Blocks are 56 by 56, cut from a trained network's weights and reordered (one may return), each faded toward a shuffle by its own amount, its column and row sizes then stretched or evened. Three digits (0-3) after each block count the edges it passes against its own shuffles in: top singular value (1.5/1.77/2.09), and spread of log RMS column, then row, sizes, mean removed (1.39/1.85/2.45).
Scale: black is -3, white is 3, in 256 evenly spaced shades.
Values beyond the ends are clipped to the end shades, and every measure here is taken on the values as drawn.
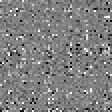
0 2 3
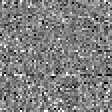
0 1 2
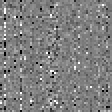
0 3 0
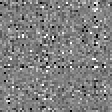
0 2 2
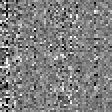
1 3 0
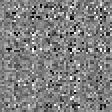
1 2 2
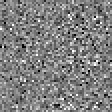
0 2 1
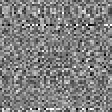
3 0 2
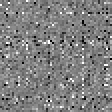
0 2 2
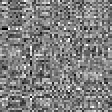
3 0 2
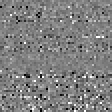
0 0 3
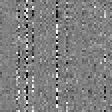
3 3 0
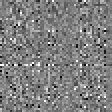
1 3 1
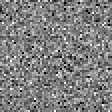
1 0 0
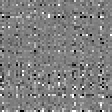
0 3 3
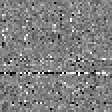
2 1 2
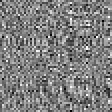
3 1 1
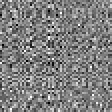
3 2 0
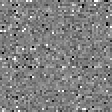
0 1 2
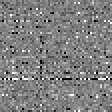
2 0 3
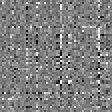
3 3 2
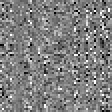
1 3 0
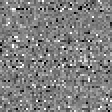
1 0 2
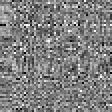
2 1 1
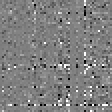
2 3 2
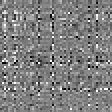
3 3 3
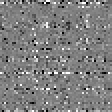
2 2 3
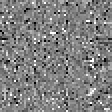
1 2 1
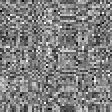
3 0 0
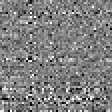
2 0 3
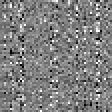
1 3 0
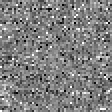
0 1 1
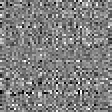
3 2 3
